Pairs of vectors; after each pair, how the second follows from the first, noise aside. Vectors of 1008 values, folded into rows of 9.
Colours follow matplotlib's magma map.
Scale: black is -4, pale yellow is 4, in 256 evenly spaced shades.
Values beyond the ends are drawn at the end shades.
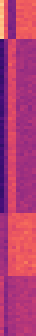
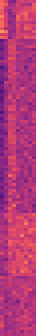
shrunk.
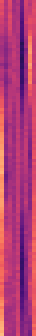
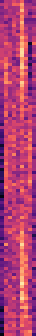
negated.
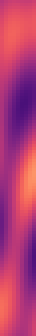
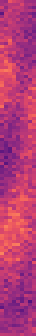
reversed, negated, shrunk.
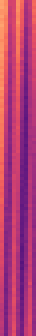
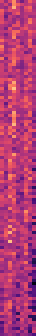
reversed, negated, partly zeroed.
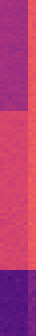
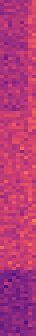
shrunk.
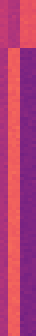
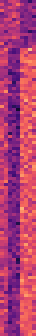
negated.
